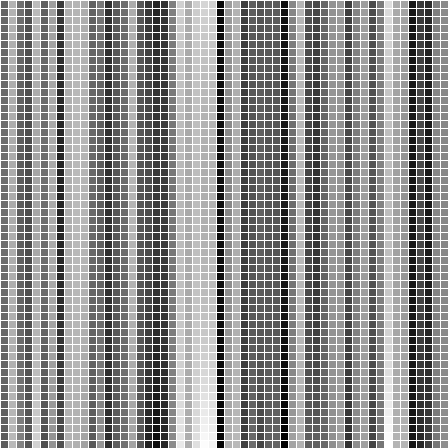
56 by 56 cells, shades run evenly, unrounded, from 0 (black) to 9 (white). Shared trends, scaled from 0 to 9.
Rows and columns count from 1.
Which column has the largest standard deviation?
26
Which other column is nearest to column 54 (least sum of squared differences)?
8
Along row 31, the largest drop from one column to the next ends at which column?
28
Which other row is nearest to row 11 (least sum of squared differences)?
36
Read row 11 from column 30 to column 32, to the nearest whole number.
6 2 3
